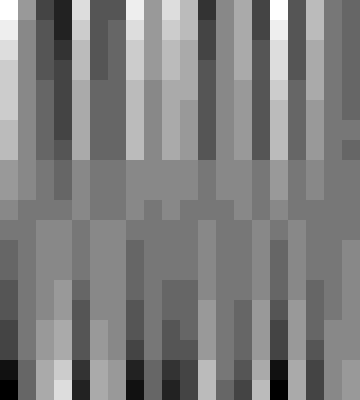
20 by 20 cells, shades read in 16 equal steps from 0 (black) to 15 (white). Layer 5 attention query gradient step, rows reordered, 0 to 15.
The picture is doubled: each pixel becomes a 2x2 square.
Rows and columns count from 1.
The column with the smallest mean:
4
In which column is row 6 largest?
1
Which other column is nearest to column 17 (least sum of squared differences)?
6
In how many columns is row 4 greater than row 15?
11
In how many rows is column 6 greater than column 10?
9
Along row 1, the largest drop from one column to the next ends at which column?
17
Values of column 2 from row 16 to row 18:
7 7 7
